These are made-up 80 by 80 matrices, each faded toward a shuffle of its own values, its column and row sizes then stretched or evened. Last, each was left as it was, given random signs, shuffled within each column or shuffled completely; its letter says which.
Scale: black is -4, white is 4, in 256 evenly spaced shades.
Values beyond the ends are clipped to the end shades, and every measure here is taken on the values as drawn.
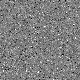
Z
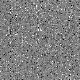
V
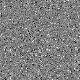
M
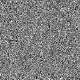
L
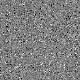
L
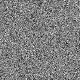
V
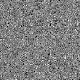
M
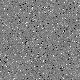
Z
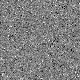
Z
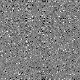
M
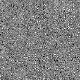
M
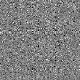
M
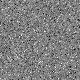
Z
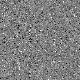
V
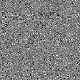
M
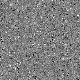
V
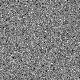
Z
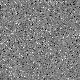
Z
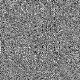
M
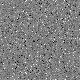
Z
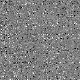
M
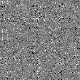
M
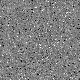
Z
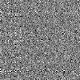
M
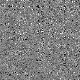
L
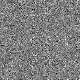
L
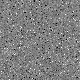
Z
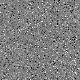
V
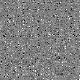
M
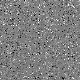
L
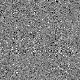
M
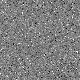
Z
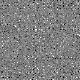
M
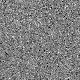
Z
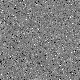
Z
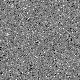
Z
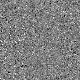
V
